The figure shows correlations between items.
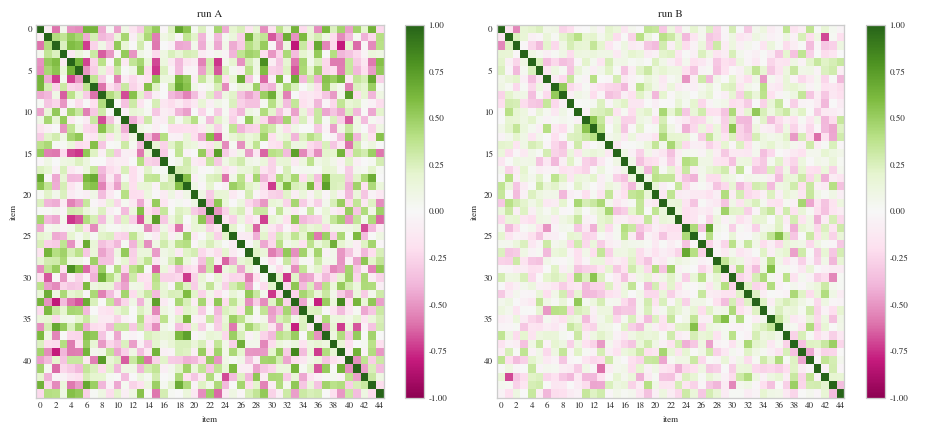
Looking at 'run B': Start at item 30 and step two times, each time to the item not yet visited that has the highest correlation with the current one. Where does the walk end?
11
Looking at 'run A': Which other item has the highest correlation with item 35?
19
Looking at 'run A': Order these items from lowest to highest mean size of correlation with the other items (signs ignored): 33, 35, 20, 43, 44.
20, 35, 44, 43, 33
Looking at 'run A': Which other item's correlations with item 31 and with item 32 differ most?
1
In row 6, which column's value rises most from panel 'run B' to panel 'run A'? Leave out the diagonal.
39
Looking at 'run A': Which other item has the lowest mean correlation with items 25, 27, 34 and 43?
30
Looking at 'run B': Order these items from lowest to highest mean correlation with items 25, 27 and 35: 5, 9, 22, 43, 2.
43, 5, 2, 22, 9
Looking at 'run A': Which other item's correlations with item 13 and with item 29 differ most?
26
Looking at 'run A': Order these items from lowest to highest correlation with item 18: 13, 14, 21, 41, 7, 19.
13, 21, 41, 14, 19, 7
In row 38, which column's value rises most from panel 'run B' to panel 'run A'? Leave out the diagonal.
3
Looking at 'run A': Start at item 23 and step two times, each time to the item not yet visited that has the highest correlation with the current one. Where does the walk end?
33
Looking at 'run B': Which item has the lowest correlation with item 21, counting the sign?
40
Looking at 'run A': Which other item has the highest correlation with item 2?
36
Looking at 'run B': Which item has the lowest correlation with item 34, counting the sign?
6
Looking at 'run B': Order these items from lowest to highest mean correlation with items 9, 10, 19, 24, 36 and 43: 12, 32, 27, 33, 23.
12, 32, 27, 33, 23
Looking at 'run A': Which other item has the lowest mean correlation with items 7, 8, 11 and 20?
40
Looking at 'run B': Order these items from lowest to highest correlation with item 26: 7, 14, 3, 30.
14, 7, 3, 30
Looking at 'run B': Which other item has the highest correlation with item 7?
8
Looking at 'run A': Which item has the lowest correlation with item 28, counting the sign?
24
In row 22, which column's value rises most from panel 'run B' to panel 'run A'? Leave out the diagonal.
42
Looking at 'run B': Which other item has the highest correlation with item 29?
35
